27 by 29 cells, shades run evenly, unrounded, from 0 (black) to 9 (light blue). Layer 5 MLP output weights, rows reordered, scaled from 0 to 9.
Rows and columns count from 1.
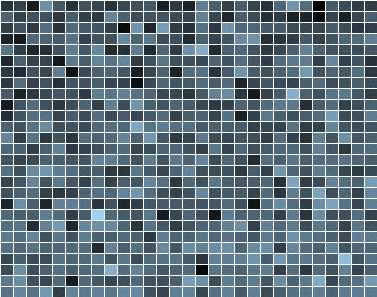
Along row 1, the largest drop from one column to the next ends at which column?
25
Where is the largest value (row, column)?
20, 8
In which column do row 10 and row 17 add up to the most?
23
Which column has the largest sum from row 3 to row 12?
26
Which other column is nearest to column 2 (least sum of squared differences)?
7
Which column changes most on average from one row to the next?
11
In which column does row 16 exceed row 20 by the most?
22
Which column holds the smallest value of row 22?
12
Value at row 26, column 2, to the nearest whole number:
6
